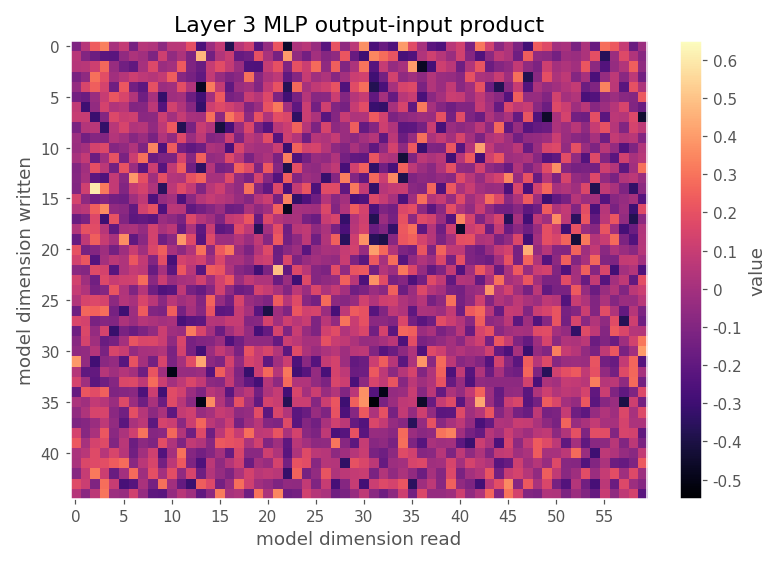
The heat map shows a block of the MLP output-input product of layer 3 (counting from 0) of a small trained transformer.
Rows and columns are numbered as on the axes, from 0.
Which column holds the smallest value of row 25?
51
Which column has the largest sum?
3
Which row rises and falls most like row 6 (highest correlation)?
44
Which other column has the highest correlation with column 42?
30
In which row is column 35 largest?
2
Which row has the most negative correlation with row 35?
1
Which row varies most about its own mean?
35
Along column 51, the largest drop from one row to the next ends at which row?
22
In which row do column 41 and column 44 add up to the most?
11
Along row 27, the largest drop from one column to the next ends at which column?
57
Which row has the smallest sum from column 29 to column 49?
8
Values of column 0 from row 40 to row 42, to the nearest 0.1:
0 0 -0.1
